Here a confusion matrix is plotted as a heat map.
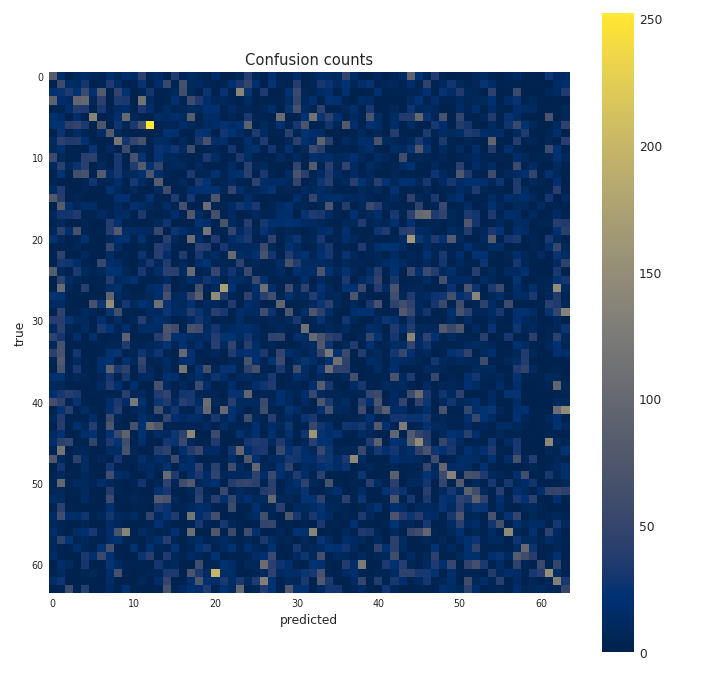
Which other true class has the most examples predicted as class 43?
29
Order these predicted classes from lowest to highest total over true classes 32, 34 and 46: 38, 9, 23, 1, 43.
43, 38, 23, 9, 1
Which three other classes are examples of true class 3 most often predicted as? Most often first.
11, 4, 0
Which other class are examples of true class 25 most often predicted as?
48
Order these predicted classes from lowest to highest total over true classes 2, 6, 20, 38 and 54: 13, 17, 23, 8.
13, 8, 23, 17
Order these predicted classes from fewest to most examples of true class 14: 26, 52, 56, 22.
56, 26, 52, 22
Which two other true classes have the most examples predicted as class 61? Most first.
45, 5
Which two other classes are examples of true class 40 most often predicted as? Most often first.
10, 19
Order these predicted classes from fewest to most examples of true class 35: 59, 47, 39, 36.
59, 39, 47, 36
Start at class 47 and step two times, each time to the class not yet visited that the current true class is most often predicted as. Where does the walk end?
42
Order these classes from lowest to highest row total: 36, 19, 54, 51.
51, 19, 36, 54
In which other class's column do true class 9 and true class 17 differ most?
46
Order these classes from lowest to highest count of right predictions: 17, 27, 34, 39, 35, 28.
39, 27, 17, 28, 35, 34
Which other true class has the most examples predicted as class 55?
26
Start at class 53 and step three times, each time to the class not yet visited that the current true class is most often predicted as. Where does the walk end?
21
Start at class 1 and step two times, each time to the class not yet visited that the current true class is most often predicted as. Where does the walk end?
19
